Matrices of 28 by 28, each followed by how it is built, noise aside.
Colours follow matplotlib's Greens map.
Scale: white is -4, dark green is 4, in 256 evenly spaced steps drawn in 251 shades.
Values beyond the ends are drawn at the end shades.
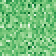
low rank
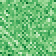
Toeplitz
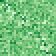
banded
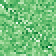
banded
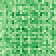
blocks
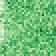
smooth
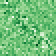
banded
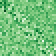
banded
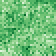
smooth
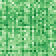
blocks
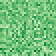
low rank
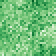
smooth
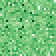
sparse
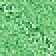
banded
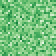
repeating rows
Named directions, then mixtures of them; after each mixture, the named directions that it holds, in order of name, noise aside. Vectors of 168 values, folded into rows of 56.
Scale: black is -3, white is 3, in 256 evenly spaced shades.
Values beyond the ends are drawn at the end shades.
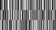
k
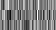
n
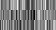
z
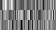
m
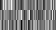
k, m.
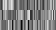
m.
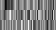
m, n.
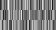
k.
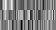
m.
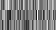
n.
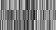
n, z.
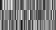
k, m.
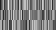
k.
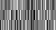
n, z.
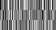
k.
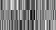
m, z.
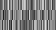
k, z.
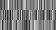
k, n.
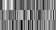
m.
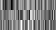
m, z.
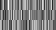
k.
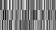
k, z.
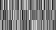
k.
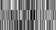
m, z.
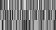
k, n.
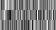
m, n.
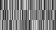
k.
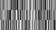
n, z.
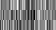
z.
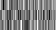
m, n.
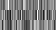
k, n.
